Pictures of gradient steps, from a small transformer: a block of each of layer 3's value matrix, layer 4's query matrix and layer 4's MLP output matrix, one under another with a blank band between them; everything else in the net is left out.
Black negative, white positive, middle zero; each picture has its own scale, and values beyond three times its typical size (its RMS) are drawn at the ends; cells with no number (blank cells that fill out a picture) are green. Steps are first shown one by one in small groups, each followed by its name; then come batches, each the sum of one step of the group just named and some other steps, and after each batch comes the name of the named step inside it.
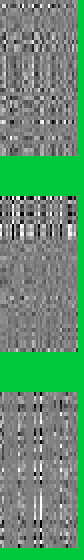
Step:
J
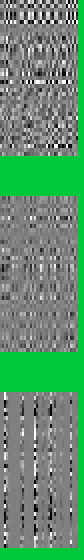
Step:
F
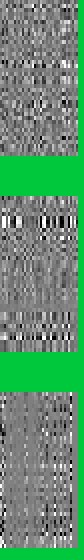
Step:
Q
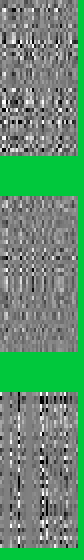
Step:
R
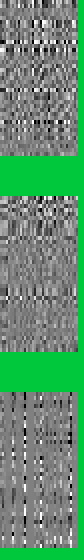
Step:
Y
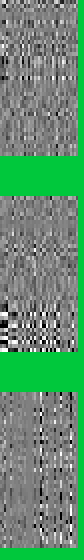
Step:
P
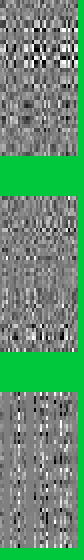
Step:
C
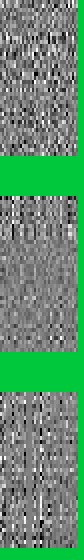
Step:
J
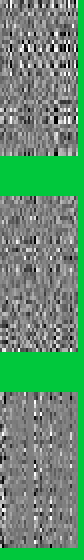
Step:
P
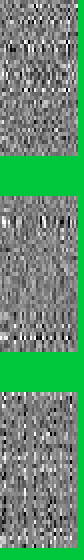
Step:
Q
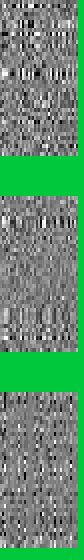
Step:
Q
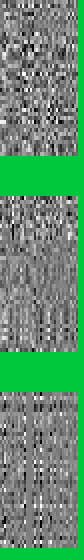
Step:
J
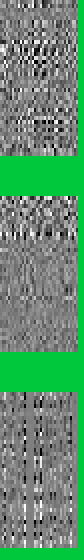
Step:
Y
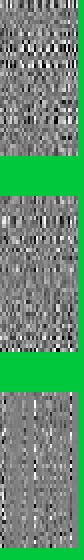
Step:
Q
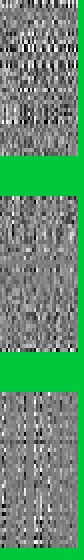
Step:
J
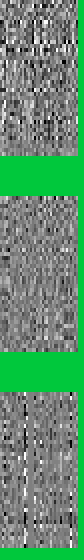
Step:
Y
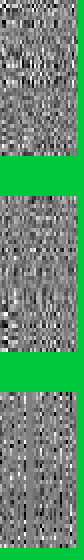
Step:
P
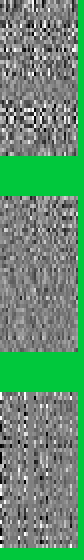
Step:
C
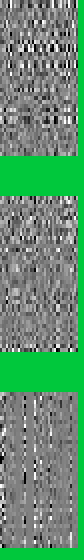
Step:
Y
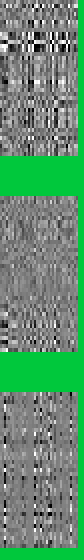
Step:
P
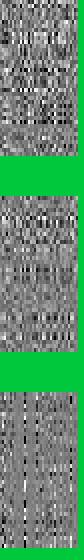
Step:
Q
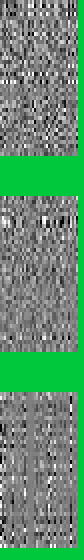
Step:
Q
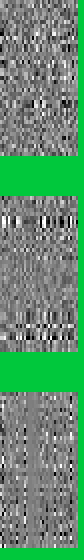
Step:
Q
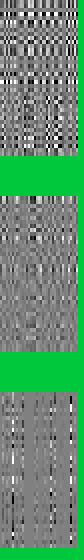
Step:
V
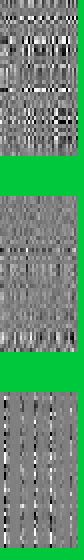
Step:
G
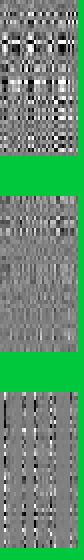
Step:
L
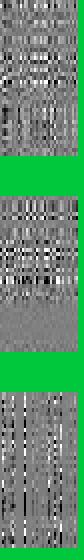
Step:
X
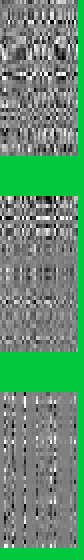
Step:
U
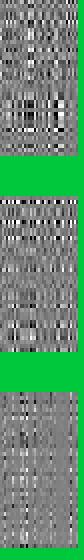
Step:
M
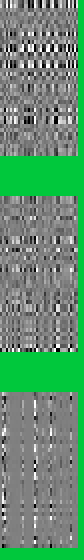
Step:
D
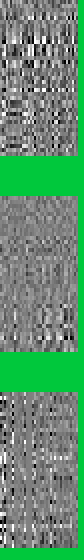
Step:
G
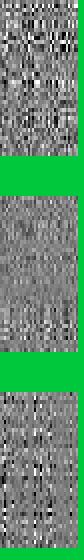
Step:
L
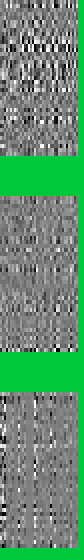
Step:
D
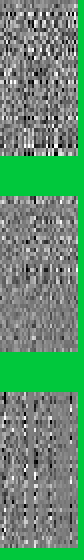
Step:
V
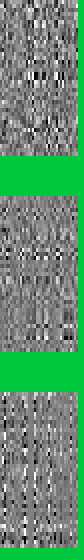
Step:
X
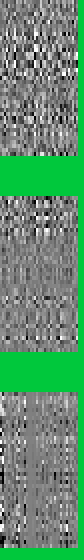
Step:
U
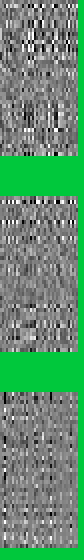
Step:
M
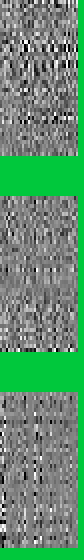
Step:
D
